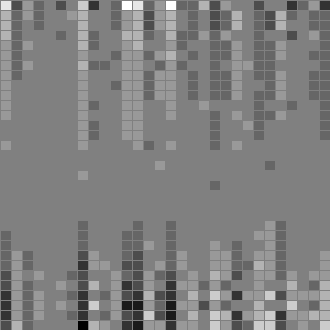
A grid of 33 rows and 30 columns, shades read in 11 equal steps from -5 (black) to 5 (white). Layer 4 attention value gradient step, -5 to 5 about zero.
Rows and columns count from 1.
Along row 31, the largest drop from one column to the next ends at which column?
12
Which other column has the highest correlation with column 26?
22
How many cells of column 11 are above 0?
5
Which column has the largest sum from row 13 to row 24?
8
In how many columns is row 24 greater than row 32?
11
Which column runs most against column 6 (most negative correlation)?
19
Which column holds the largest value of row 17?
15
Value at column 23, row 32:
1
